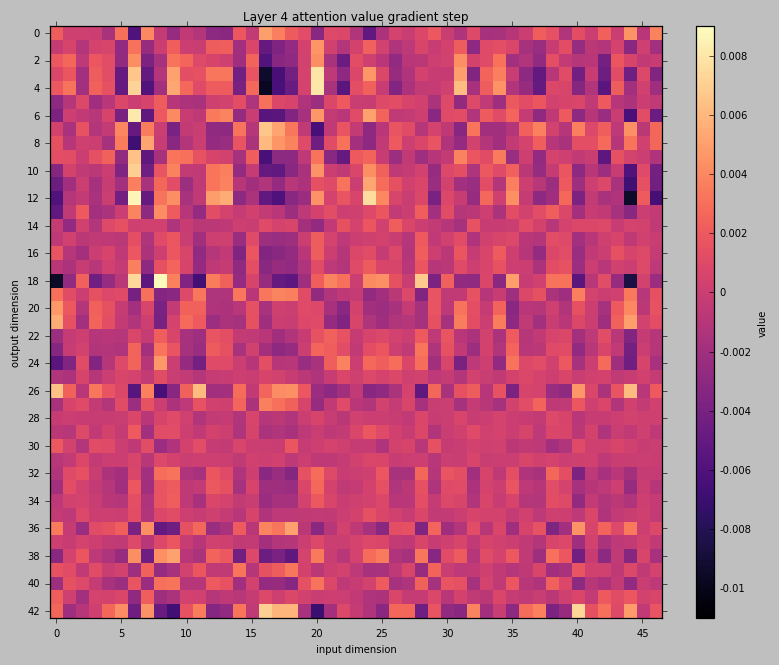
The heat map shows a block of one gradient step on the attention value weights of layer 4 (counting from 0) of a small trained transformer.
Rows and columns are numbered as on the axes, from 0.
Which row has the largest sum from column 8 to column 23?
27
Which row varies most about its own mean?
18
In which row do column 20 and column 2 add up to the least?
42
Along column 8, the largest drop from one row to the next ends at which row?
19
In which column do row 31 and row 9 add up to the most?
6
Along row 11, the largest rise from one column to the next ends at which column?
45
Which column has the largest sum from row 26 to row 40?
9
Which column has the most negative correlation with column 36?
20
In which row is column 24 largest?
12
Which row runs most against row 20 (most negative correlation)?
24
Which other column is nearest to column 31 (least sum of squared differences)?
34
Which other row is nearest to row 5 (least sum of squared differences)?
25
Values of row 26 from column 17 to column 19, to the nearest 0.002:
0.004 0.004 0.002
